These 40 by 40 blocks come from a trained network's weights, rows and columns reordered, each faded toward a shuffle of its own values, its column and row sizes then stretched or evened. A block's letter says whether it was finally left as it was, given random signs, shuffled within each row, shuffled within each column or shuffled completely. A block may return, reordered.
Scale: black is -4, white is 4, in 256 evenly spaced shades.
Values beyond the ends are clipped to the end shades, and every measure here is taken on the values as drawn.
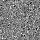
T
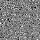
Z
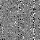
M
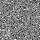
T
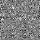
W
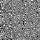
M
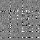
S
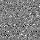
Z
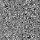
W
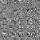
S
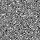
T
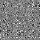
S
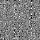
M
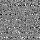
Z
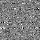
Z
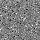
T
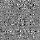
W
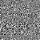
W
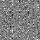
M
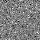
T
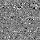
Z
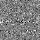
Z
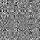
S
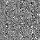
M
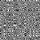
S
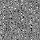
M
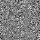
M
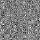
S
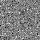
T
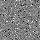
T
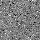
T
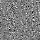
M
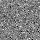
T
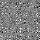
W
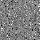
M
